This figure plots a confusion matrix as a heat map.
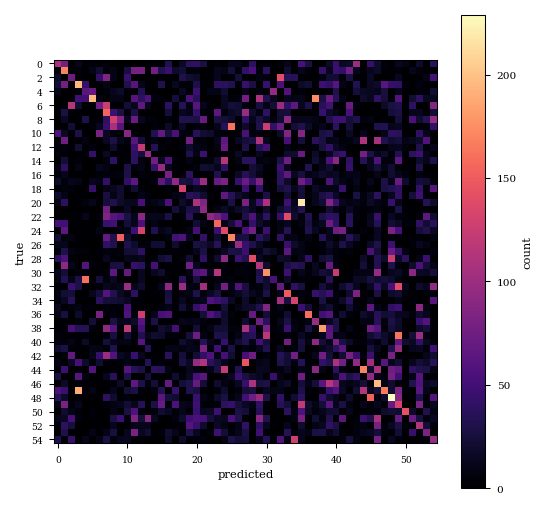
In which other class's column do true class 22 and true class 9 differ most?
25
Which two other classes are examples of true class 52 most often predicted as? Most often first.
46, 19
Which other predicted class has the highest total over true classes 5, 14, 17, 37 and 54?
29
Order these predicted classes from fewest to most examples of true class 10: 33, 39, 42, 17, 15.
42, 39, 17, 15, 33
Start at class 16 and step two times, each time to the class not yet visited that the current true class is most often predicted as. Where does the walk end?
43
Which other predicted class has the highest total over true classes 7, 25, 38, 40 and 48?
27
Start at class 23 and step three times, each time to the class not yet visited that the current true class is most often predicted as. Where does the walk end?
35
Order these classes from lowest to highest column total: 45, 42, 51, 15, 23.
51, 15, 42, 45, 23
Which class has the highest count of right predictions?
48
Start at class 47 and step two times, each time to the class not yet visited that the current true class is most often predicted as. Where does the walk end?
1
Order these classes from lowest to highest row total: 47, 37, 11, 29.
37, 29, 11, 47
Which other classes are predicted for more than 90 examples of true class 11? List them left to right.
29, 44, 46
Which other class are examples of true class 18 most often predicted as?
54
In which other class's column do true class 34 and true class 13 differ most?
32
